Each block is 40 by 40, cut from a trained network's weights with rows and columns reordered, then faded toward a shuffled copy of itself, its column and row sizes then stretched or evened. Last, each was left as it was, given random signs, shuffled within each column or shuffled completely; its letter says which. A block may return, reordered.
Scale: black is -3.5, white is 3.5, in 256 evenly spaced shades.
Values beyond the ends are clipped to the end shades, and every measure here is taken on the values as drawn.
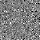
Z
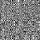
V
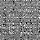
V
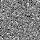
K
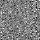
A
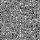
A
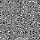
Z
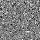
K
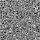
A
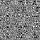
V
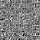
V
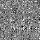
Z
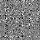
Z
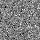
K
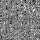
A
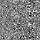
Z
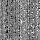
A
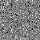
A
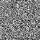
Z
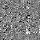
Z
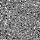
A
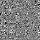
Z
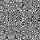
V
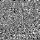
Z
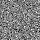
K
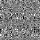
V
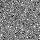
K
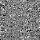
Z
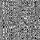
V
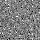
K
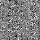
A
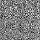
V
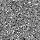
K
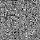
Z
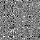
Z
